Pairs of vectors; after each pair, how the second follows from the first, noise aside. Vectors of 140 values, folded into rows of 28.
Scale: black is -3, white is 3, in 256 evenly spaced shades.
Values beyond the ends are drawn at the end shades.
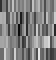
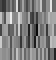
reversed.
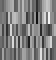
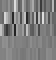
reversed, partly zeroed.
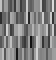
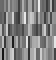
reversed, negated.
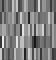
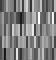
reversed.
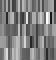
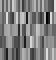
negated.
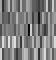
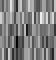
reversed.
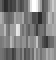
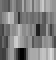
reversed, negated.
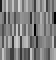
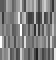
reversed, negated.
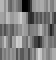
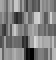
reversed.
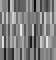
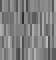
wrapped around, shrunk.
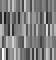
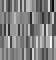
reversed, negated.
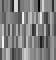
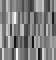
reversed, negated.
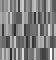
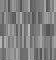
wrapped around, shrunk.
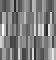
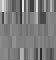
reversed, partly zeroed.
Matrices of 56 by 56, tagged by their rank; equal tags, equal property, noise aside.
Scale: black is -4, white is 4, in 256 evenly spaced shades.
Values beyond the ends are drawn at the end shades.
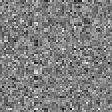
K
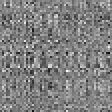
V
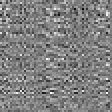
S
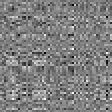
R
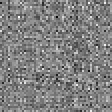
K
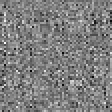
K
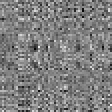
S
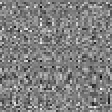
V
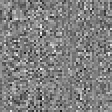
K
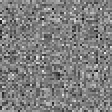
K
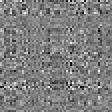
S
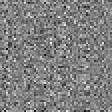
K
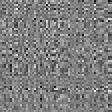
R
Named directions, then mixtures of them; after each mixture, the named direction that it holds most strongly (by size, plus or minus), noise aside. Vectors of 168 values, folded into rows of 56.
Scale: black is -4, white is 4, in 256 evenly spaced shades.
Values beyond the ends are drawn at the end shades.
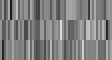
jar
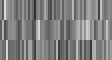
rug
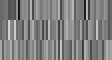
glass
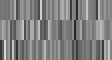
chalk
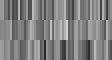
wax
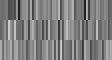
glass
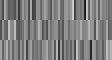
glass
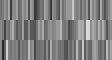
jar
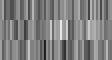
wax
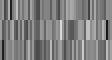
jar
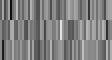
jar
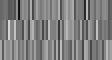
glass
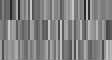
glass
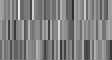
glass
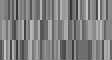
chalk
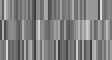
rug
